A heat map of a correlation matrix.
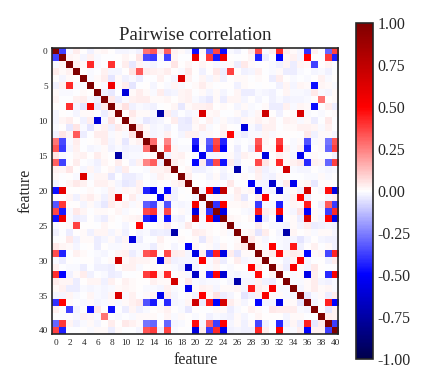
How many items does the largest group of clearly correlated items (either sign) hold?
14
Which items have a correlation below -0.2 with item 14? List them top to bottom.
1, 20, 22, 24, 36, 39
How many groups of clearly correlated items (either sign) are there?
10
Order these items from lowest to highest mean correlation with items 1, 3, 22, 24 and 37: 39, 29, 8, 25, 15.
29, 8, 15, 25, 39
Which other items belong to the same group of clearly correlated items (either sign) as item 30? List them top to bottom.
9, 15, 21, 35
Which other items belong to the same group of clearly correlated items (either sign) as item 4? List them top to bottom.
18
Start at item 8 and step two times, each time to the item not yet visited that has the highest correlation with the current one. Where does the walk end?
2
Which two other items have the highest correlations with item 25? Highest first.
12, 3
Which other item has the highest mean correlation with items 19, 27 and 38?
7
